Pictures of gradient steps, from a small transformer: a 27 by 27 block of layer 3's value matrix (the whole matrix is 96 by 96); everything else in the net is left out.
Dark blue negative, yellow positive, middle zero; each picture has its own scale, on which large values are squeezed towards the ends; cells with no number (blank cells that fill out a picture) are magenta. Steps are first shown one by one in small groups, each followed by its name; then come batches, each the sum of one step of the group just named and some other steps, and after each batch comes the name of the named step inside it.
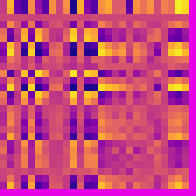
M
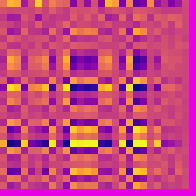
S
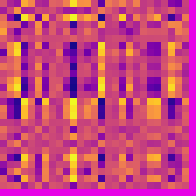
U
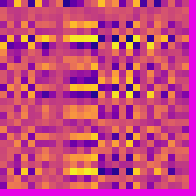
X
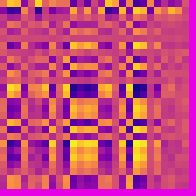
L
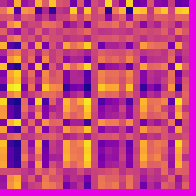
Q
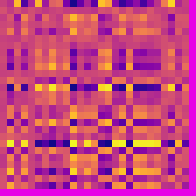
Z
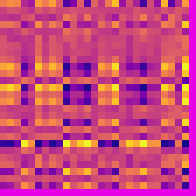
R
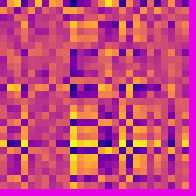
S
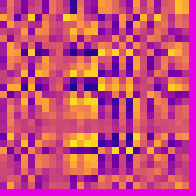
M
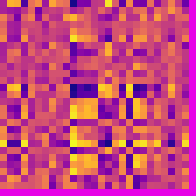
L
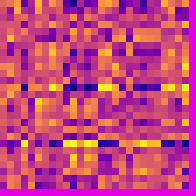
R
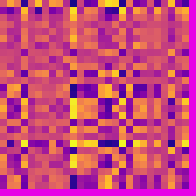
L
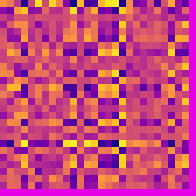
R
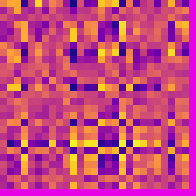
S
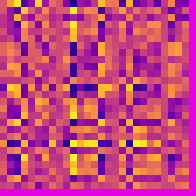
S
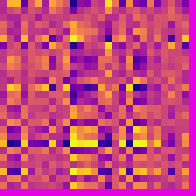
S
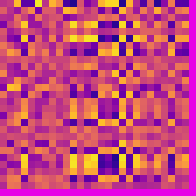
X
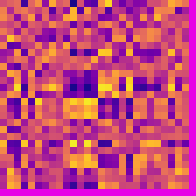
Q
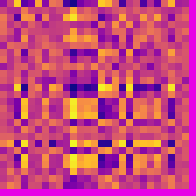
Z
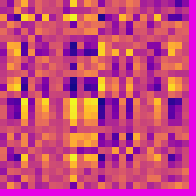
U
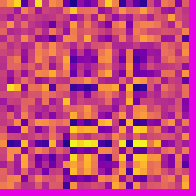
S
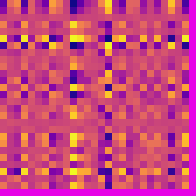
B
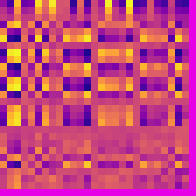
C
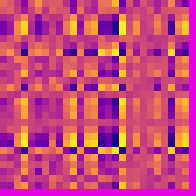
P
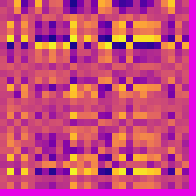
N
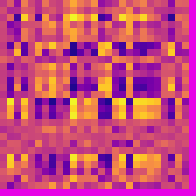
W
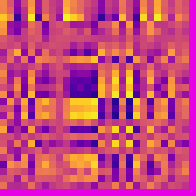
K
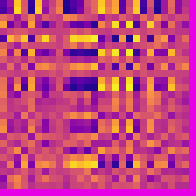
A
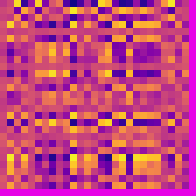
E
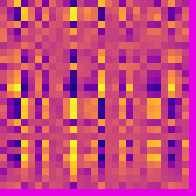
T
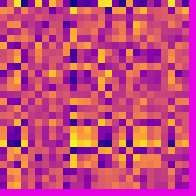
E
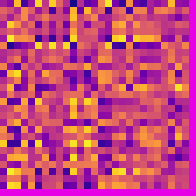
N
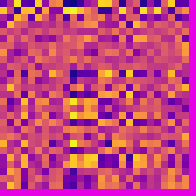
E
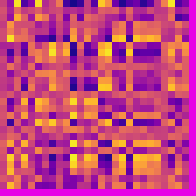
E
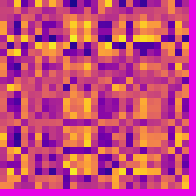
N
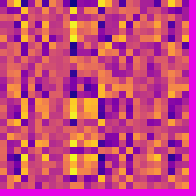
B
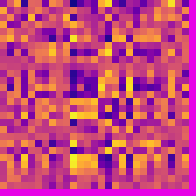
K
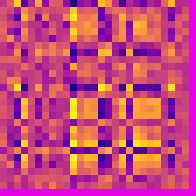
T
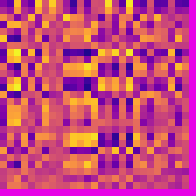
C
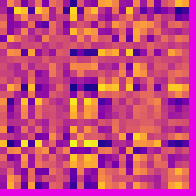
A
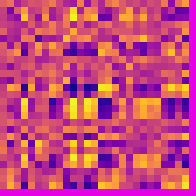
W
